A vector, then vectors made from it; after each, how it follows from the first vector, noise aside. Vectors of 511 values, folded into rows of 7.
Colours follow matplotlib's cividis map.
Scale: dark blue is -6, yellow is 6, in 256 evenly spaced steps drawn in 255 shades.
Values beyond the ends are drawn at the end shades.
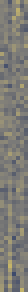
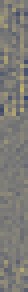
wrapped around, partly zeroed.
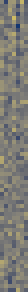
reversed, negated.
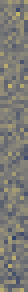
sign-scrambled.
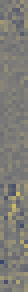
wrapped around, partly zeroed.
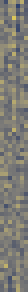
reversed, negated.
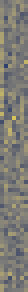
wrapped around.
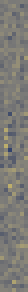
wrapped around, partly zeroed.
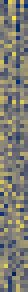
reversed, negated, scaled up.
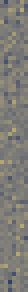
reversed, negated, partly zeroed.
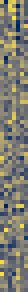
reversed, negated, scaled up.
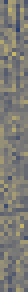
reversed, negated.
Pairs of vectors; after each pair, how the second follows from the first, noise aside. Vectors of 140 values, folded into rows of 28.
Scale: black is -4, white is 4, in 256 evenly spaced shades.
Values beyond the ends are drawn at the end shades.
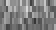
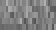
shrunk.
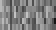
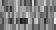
sign-scrambled.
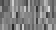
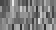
copied.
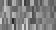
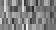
copied.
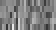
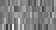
partly zeroed.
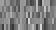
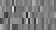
wrapped around, negated, partly zeroed.
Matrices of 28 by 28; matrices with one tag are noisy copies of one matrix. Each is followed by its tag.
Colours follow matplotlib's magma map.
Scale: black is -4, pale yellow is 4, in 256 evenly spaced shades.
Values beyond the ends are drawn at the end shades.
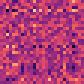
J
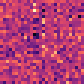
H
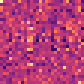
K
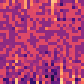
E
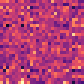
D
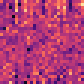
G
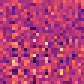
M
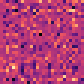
J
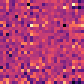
D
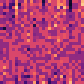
G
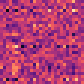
J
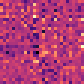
H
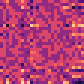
D
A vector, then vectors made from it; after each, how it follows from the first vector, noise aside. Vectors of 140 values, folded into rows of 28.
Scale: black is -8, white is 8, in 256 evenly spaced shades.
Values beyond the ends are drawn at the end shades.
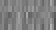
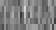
wrapped around, negated, scaled up.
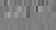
wrapped around, negated, partly zeroed.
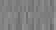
negated, shrunk.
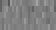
wrapped around, negated, partly zeroed.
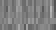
wrapped around.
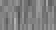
wrapped around.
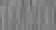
wrapped around, negated, shrunk.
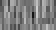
wrapped around, negated, scaled up.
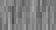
wrapped around.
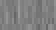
wrapped around, negated, shrunk.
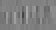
wrapped around, negated, partly zeroed.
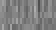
wrapped around.
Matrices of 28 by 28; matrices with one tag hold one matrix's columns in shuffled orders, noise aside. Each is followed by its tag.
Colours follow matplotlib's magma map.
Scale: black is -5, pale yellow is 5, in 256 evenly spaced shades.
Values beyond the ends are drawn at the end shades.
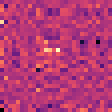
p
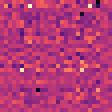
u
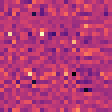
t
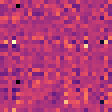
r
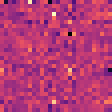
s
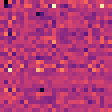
u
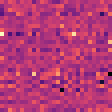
t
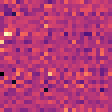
t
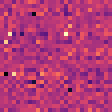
t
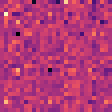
s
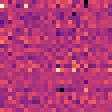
u
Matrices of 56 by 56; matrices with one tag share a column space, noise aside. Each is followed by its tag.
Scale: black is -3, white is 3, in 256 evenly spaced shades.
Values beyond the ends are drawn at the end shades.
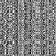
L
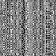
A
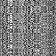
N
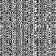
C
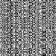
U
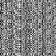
A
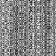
N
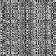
L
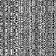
N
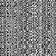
U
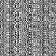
C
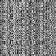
L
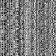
A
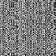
A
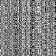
N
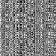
C
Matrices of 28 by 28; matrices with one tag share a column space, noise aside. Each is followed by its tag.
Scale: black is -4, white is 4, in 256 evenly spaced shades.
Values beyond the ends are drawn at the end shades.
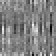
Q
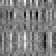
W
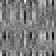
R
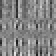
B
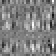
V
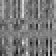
B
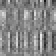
W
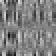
R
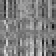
B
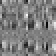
V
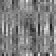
Q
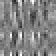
R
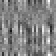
Q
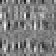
V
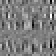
V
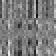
B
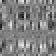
V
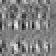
V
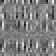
V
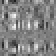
V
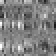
V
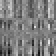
B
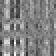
B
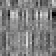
W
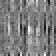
Q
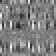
V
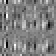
V
